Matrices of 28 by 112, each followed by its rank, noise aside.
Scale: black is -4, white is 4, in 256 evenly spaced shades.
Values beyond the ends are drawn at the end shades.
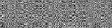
four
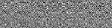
five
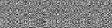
four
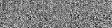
eight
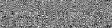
eight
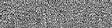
eight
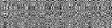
four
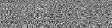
eight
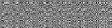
four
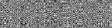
five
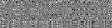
five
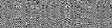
five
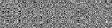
five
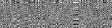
four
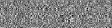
eight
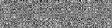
eight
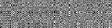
four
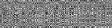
six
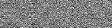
six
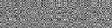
four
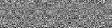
five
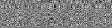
five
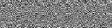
five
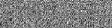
eight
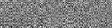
four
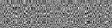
five
